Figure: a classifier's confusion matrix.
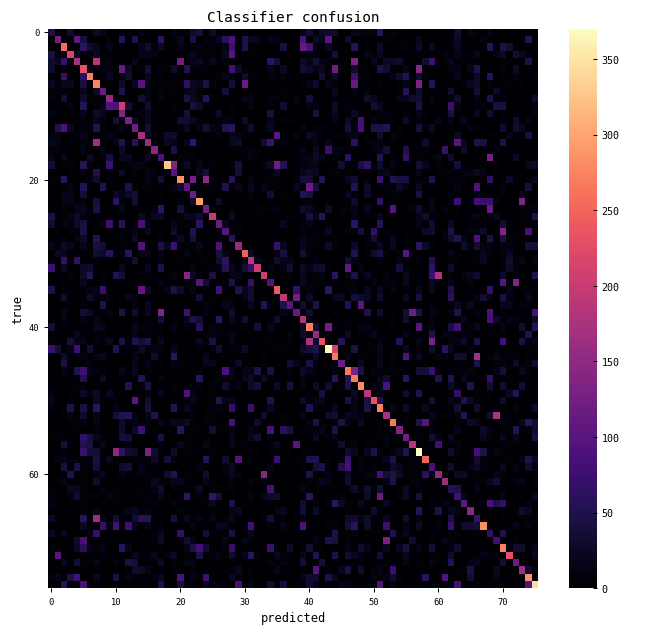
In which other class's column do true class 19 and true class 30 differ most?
55
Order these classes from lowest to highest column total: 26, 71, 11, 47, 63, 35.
71, 26, 35, 63, 11, 47
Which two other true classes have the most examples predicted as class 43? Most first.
40, 1
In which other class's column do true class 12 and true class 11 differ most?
48
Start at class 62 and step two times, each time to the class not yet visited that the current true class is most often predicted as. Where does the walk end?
72
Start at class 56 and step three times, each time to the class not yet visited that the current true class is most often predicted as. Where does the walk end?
68
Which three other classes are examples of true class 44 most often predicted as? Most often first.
66, 55, 19
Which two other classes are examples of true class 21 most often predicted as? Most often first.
40, 66
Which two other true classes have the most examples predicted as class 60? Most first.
33, 56
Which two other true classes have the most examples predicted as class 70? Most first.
27, 34
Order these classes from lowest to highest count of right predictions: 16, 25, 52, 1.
1, 16, 52, 25
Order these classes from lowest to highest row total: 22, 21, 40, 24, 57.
22, 24, 21, 40, 57
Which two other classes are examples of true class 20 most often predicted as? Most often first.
24, 22
